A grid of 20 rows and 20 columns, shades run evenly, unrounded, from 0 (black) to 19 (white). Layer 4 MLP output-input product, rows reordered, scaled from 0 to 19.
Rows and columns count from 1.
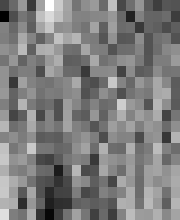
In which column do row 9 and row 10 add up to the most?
18
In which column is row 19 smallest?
6
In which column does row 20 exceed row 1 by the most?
1
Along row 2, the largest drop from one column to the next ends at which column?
15
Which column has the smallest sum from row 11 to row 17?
7
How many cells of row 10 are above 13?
3
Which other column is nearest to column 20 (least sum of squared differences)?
2
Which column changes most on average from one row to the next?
14
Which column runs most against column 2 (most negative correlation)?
8
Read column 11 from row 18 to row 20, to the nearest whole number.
6 7 5
